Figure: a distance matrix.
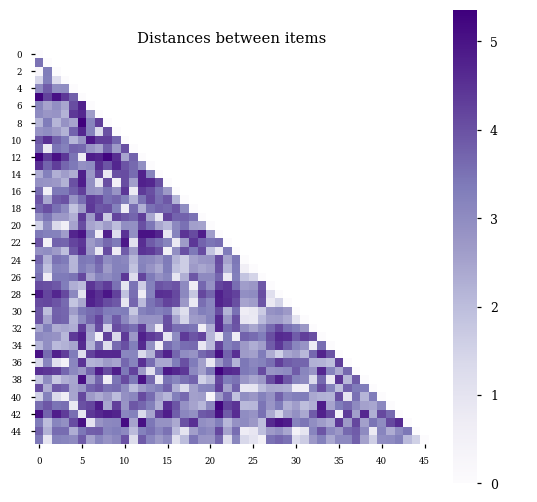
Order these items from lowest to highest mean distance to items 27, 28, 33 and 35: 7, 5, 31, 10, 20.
5, 10, 31, 20, 7
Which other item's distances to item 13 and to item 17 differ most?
37
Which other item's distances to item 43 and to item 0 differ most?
2
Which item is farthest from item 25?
21
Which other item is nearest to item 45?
26
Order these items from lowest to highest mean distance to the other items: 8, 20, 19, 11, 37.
20, 11, 19, 8, 37
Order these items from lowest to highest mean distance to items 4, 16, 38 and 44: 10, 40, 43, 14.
14, 40, 43, 10
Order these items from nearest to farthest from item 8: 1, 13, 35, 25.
25, 1, 13, 35
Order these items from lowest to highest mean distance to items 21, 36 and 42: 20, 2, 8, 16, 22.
20, 2, 16, 22, 8
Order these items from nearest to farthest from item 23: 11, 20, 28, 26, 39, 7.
7, 20, 11, 26, 39, 28
